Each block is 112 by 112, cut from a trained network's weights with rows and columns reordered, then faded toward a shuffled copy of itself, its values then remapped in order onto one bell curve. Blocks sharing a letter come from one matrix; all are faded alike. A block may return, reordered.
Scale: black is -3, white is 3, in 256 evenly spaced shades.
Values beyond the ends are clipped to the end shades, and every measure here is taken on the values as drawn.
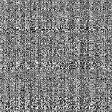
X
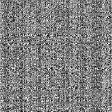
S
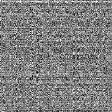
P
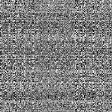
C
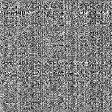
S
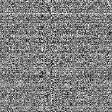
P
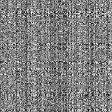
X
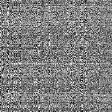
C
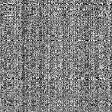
S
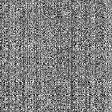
S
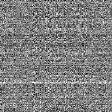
P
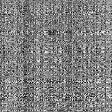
X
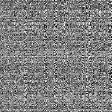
C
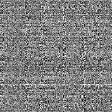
P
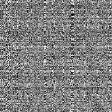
C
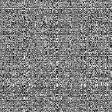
C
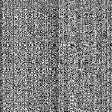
X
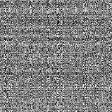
C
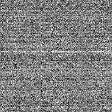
P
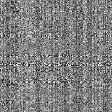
S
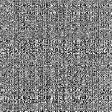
X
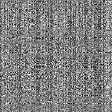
X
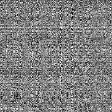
C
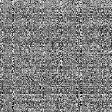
C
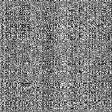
S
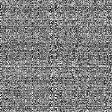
C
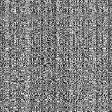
X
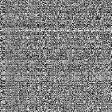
P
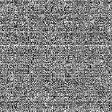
P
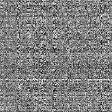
P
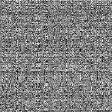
C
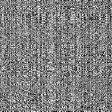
X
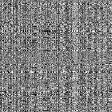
X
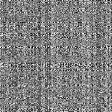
X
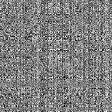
S
